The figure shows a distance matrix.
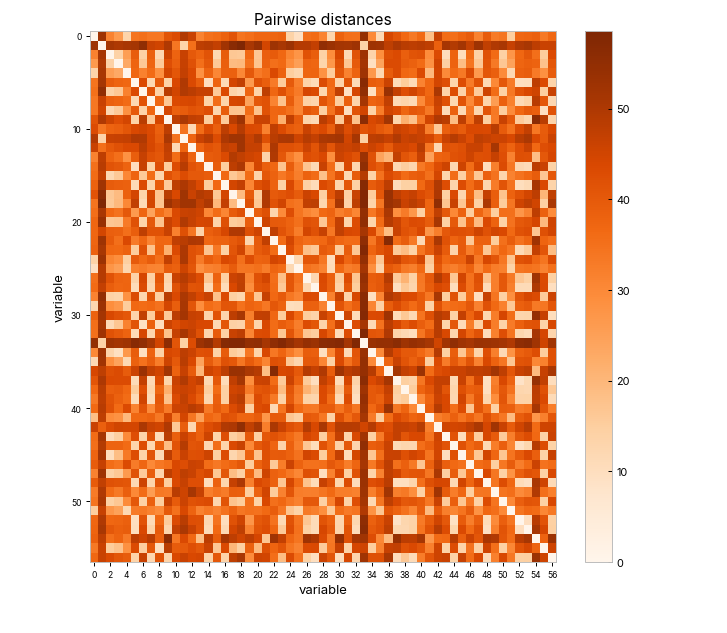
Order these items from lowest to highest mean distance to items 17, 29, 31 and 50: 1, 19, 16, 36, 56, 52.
19, 52, 16, 56, 36, 1
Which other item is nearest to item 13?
21
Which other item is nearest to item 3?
34
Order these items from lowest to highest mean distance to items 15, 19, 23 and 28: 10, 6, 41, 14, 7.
6, 7, 14, 41, 10
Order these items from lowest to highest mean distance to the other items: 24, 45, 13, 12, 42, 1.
45, 24, 13, 12, 42, 1
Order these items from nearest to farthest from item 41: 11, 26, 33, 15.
15, 26, 11, 33
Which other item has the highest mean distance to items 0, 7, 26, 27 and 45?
33
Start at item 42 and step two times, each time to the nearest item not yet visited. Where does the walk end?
10
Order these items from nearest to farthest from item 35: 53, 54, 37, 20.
54, 20, 53, 37
